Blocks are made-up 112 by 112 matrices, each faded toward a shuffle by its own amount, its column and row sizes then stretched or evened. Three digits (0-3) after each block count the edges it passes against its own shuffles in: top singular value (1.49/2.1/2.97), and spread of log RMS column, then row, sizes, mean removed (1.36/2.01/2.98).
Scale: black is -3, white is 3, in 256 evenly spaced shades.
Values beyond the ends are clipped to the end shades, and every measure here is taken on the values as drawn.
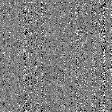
0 3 1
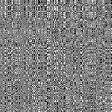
3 3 2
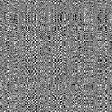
3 3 2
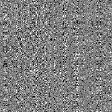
2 3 0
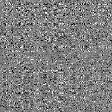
2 1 2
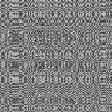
3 0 1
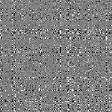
2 3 3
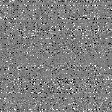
1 1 3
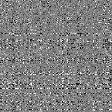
2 2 3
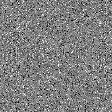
1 1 0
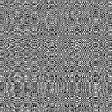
3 2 3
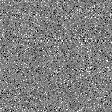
1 0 1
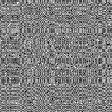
3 1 0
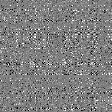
2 2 3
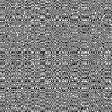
3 0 3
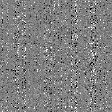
0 3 1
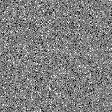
1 1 0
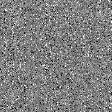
0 2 0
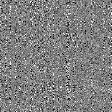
1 3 1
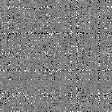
1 3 3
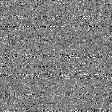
1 0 3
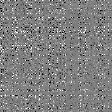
0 3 3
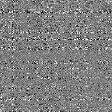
1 2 3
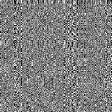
3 3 1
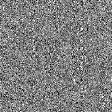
1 2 0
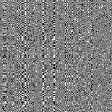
3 3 0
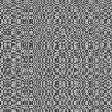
3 3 2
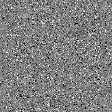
1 2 1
